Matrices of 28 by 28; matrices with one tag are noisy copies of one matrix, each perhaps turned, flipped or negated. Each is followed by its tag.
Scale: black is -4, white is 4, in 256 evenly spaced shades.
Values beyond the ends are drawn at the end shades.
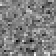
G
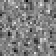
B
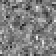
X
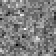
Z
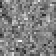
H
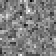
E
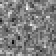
X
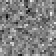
E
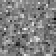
Z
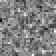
E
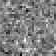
G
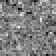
H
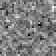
G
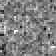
G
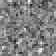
B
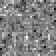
H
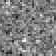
G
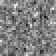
B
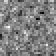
X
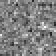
E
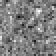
Z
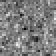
Z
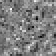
X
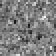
Z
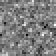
E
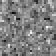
X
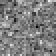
H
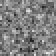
G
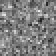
B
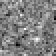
Z
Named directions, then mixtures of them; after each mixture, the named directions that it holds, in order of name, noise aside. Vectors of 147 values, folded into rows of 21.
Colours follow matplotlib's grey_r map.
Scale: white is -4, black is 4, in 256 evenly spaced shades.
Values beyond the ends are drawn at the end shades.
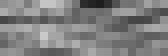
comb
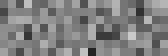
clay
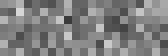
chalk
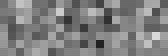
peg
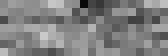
clay, comb.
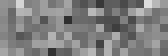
chalk, comb, peg.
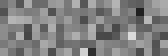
clay.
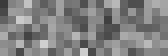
clay, peg.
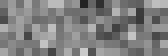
clay, comb.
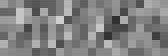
chalk, clay.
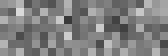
chalk.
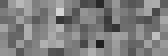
comb, peg.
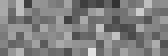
chalk, clay, comb.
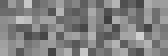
clay, peg.
